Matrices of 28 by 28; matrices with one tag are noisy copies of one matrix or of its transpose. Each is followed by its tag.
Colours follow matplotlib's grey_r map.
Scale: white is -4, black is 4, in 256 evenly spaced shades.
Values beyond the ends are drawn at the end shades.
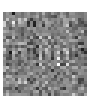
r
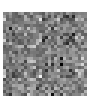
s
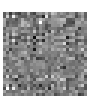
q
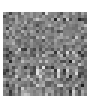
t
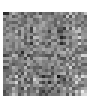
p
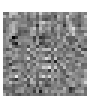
r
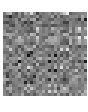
s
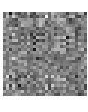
q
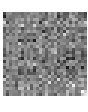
p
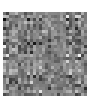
q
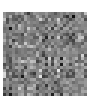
s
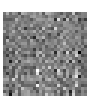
t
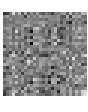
p
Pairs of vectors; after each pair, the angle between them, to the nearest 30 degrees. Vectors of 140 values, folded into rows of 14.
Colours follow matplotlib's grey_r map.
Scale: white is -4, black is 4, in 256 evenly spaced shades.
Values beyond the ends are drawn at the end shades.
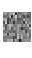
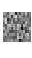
30 degrees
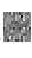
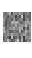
150 degrees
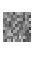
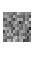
30 degrees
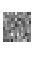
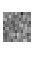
60 degrees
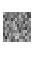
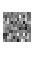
60 degrees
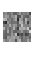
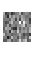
90 degrees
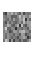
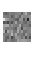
90 degrees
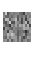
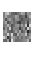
90 degrees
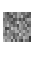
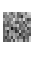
150 degrees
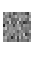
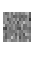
150 degrees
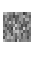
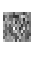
30 degrees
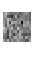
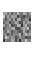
90 degrees
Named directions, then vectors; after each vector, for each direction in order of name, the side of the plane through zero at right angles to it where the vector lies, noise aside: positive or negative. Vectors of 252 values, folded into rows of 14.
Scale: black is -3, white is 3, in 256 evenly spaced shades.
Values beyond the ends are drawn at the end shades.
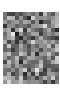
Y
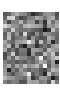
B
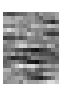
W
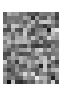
positive, negative, negative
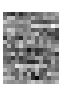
positive, positive, positive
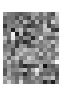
negative, negative, positive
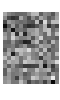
negative, negative, positive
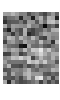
positive, negative, negative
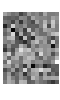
negative, negative, positive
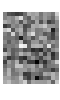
negative, positive, positive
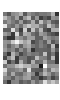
positive, positive, negative
